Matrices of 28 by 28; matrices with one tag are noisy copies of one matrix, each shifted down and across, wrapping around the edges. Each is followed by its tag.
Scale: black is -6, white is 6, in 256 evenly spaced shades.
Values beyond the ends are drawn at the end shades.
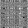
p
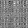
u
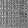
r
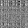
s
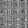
p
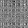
s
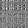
s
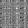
p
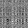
u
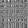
s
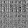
s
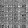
p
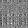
s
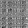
p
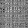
r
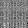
u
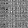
r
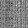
r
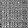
r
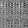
u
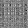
s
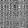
u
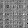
p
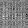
u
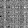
p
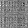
r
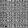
r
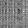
u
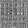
s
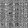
p
